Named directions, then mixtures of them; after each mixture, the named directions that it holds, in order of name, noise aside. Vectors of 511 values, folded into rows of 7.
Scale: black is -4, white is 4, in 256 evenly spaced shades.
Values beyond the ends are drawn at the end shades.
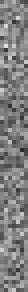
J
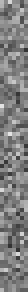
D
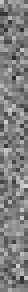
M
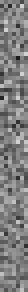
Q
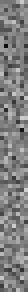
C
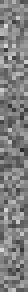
J.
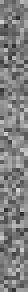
J.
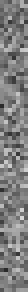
D, M.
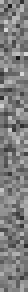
D, Q.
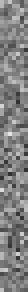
D.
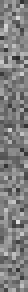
J, Q.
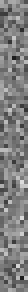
J, M.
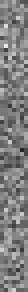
J.
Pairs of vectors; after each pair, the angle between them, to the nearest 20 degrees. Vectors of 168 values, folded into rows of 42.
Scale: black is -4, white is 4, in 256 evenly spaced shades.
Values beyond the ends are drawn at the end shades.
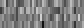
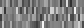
120 degrees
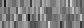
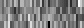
120 degrees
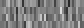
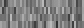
100 degrees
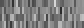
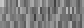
120 degrees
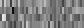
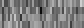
120 degrees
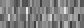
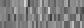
120 degrees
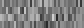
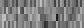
40 degrees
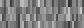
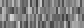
100 degrees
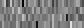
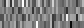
160 degrees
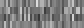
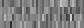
120 degrees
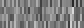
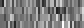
120 degrees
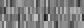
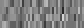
80 degrees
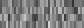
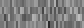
140 degrees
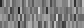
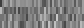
60 degrees
